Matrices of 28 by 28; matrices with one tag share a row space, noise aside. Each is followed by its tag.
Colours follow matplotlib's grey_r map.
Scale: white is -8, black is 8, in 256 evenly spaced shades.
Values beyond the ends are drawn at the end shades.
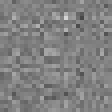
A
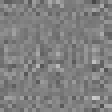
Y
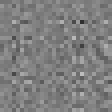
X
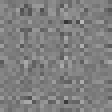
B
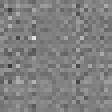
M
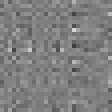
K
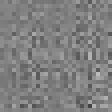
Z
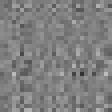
X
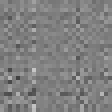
M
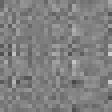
K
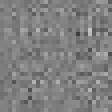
Z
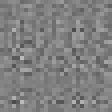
X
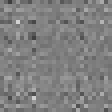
M
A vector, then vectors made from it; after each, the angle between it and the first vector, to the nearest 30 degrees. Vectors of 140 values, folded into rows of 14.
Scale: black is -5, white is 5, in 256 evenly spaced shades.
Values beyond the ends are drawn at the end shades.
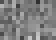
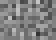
120 degrees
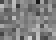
30 degrees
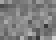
120 degrees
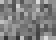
150 degrees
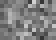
90 degrees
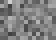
90 degrees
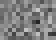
90 degrees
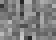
120 degrees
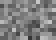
120 degrees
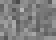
120 degrees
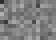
60 degrees
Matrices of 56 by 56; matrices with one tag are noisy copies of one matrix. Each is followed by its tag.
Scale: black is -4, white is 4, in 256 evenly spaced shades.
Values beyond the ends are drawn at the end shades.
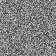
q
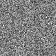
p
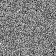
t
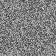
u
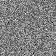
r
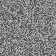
p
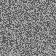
u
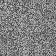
t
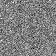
q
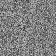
t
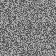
u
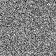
r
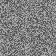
q
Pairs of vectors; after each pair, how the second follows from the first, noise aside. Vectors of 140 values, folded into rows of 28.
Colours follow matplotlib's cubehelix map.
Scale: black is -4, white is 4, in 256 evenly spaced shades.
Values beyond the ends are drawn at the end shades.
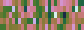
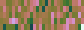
wrapped around, partly zeroed.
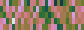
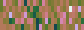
reversed, partly zeroed.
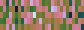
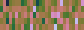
wrapped around, partly zeroed.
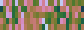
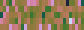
wrapped around, partly zeroed.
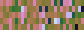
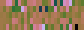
partly zeroed.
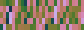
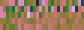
reversed, partly zeroed.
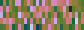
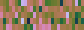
wrapped around, partly zeroed.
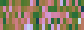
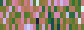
sign-scrambled.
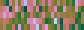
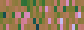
negated, partly zeroed.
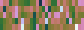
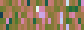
wrapped around, partly zeroed.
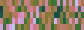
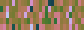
wrapped around, partly zeroed.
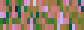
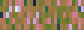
negated, partly zeroed.
